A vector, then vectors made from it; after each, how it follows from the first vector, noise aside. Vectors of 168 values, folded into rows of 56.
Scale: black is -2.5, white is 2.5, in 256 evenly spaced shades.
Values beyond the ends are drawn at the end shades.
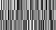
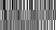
reversed, partly zeroed.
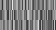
reversed, negated, shrunk.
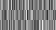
reversed, shrunk.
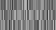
reversed, shrunk.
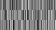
reversed, shrunk.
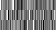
partly zeroed.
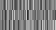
reversed, shrunk.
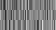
reversed, shrunk.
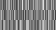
reversed, shrunk.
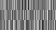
reversed, negated, shrunk.
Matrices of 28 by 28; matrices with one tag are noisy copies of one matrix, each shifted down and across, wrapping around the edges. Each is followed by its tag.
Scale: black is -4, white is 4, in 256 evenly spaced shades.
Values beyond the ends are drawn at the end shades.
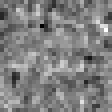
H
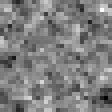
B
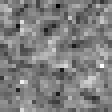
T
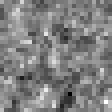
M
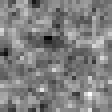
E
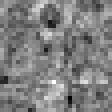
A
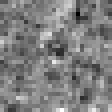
A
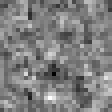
B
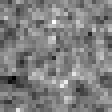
E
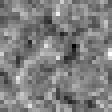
M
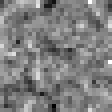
M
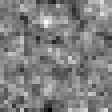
B
